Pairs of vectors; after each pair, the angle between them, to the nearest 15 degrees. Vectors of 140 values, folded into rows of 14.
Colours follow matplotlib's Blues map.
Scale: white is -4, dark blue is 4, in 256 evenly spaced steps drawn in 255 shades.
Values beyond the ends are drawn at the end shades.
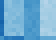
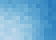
120 degrees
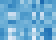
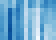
105 degrees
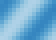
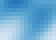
60 degrees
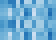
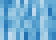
60 degrees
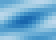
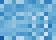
105 degrees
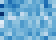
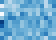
165 degrees
